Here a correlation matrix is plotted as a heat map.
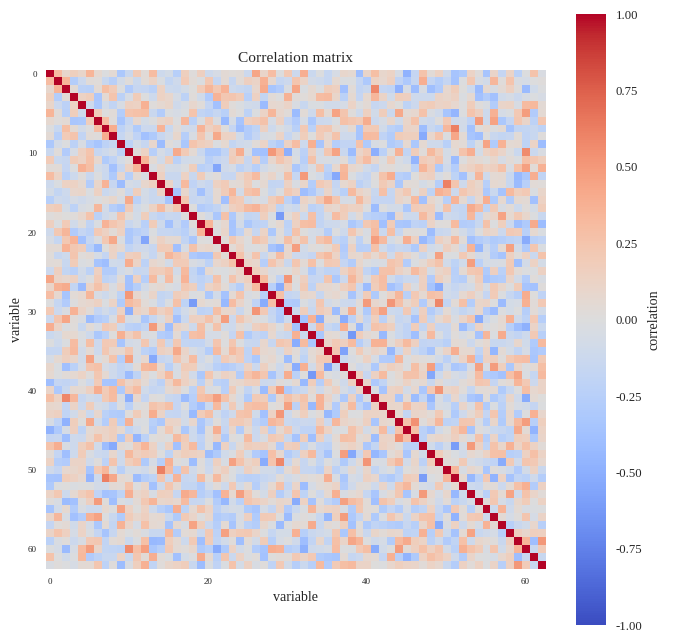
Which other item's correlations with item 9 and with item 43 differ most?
29
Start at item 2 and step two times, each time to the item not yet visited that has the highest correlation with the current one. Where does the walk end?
21
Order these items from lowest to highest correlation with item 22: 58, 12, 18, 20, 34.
12, 34, 20, 18, 58
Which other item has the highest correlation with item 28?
10
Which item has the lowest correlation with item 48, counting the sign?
38
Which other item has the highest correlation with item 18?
57
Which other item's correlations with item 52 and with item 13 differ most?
32
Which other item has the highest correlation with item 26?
30
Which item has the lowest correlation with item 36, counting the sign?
13
